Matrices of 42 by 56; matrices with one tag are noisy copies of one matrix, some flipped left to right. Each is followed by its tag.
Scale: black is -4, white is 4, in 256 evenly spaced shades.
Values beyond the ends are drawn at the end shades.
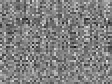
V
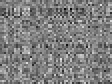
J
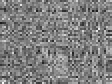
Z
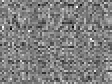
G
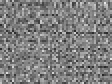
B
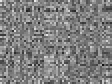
Z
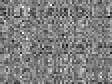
J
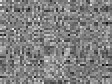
Z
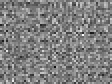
B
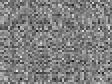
G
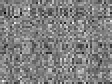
J
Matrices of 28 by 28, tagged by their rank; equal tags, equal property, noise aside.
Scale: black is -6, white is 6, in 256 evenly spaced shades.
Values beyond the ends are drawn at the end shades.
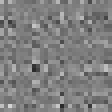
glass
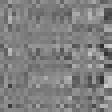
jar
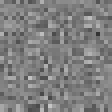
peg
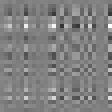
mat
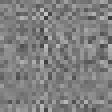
glass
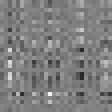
jar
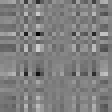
mat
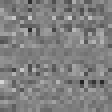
peg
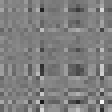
mat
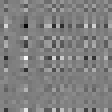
mat
